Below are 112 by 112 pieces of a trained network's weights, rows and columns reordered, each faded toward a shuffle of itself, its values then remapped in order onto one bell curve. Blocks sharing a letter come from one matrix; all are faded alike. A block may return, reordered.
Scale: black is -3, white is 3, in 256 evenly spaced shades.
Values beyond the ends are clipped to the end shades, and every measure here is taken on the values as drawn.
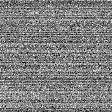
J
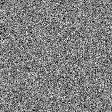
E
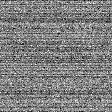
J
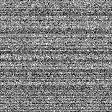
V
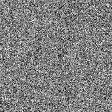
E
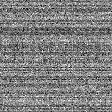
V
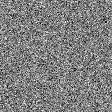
E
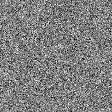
E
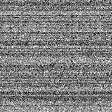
V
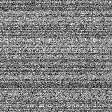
V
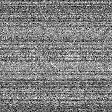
V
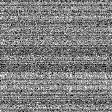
V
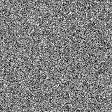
E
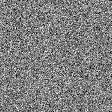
E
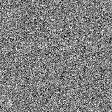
E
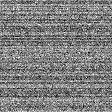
J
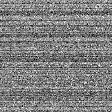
J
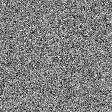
E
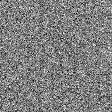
E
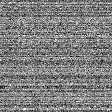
V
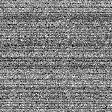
V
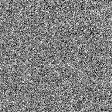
E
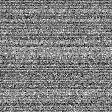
V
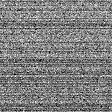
J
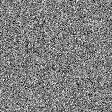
E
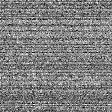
V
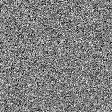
E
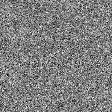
E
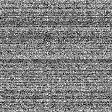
J
